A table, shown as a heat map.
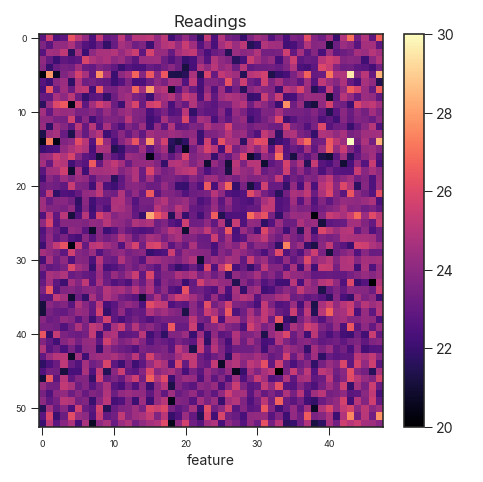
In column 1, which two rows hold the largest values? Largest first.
5, 14
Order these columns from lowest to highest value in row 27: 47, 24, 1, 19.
47, 1, 19, 24
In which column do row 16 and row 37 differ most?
40
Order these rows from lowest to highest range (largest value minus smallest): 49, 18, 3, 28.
3, 18, 49, 28
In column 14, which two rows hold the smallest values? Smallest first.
35, 24
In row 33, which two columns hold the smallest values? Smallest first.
46, 27
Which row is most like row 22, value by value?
23
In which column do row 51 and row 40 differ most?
43
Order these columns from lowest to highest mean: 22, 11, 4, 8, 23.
22, 4, 11, 23, 8
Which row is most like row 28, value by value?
9
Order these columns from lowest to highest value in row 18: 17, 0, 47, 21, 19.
0, 17, 47, 19, 21
